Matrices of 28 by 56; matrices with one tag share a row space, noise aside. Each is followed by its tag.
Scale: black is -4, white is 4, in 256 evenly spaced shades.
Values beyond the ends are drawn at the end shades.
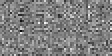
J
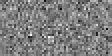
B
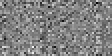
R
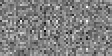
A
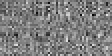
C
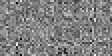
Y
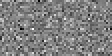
J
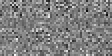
C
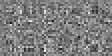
B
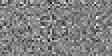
R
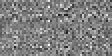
C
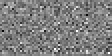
A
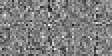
R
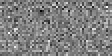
C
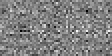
A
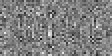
R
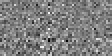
R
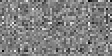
J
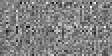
Y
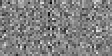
R
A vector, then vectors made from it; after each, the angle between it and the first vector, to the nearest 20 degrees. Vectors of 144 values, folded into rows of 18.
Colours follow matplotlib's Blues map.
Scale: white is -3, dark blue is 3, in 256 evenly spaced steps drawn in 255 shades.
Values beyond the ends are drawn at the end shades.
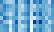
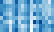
20 degrees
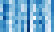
40 degrees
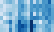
140 degrees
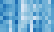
40 degrees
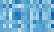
60 degrees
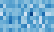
120 degrees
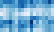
120 degrees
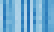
80 degrees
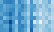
140 degrees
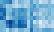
120 degrees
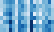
160 degrees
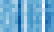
100 degrees
